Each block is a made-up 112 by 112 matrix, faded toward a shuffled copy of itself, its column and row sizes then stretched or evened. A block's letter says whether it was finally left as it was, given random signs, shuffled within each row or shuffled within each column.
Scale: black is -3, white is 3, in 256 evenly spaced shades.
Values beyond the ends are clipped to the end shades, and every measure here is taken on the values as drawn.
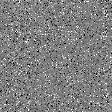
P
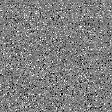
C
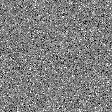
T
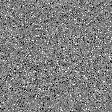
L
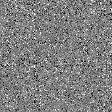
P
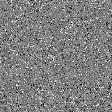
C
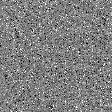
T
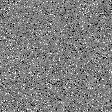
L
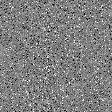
T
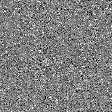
P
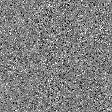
T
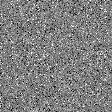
T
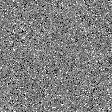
T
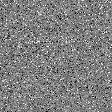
L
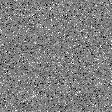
L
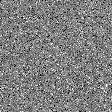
L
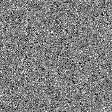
T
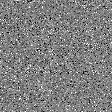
L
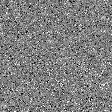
L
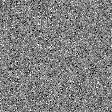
T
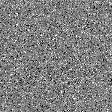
L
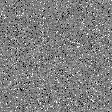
T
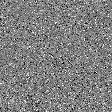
L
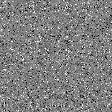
C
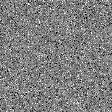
T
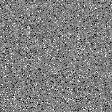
C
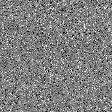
T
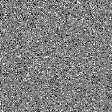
C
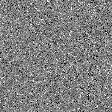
T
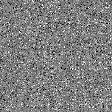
C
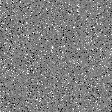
T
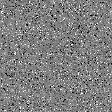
C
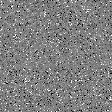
C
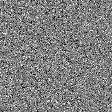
T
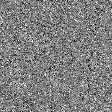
P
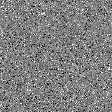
L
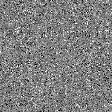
C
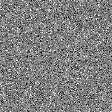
C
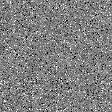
P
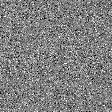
L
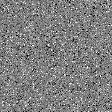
P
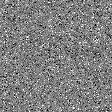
T
